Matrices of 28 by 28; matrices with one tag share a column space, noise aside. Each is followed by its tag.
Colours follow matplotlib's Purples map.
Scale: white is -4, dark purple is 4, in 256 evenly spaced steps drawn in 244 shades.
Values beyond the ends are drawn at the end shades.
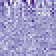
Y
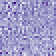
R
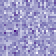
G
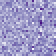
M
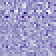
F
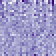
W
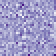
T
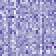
G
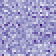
T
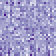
R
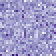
T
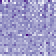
W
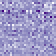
F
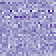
F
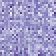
R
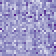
G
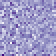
T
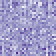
R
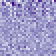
Y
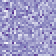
T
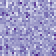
R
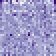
W
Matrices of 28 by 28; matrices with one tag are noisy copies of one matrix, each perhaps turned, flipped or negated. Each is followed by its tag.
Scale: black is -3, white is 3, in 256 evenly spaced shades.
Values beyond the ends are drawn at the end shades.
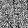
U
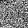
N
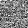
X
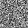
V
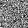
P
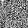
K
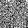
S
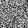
N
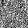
K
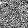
K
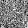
N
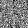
U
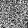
N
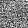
X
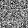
P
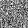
P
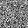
V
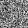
P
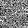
S
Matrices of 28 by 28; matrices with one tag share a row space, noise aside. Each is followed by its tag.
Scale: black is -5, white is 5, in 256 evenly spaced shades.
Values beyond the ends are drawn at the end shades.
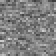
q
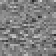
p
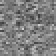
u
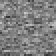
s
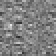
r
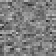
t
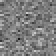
u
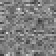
u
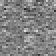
s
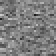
q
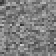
q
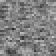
q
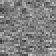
t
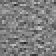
p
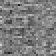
r
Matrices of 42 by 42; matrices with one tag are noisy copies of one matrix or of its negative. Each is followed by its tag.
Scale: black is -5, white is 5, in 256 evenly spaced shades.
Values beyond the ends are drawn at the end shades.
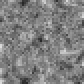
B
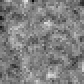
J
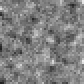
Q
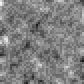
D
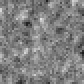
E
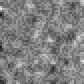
Q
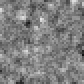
E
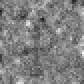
E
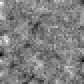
D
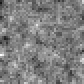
D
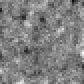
E
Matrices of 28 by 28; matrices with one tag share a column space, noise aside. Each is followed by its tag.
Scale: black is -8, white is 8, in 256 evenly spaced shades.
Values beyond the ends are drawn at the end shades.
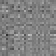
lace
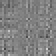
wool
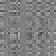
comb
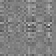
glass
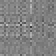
glass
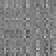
wool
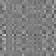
lace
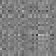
lace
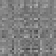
wool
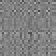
comb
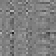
comb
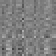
wool
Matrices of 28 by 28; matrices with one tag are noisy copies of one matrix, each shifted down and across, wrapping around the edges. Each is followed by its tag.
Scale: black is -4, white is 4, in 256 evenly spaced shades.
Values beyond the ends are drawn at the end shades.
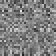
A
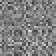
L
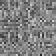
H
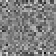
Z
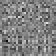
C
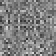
C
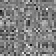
H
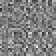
L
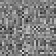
H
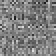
H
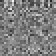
Z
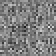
H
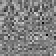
A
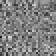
L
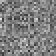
C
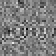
Z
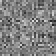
H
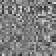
Z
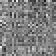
H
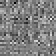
H
